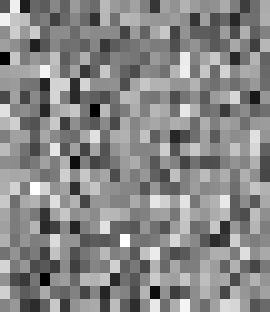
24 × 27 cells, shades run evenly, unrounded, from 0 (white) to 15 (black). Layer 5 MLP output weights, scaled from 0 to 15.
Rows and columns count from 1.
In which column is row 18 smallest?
11
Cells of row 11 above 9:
5
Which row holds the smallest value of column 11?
18
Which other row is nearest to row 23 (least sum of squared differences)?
4
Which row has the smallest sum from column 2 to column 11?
15
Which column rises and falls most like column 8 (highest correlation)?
19
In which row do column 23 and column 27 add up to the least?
16
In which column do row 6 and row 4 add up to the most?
9
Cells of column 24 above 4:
20
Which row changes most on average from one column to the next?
24
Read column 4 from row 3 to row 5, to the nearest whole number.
3 13 6
